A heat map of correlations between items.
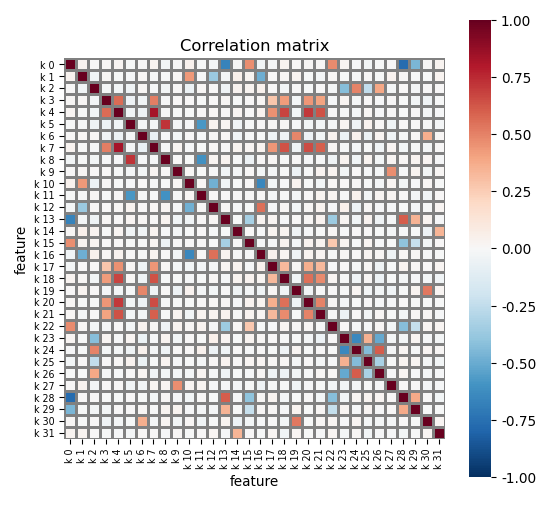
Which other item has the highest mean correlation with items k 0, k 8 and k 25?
k 5
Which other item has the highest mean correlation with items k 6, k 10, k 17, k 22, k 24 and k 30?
k 19
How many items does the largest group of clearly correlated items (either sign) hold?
7
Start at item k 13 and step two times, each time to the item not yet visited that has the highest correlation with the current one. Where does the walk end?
k 29
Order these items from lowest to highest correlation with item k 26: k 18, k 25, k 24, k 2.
k 25, k 18, k 2, k 24
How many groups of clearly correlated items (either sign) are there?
8
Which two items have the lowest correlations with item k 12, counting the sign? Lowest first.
k 10, k 1
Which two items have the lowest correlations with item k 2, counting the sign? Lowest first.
k 23, k 25
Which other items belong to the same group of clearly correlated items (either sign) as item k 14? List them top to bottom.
k 31
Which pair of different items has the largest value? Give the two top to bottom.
k 4, k 7
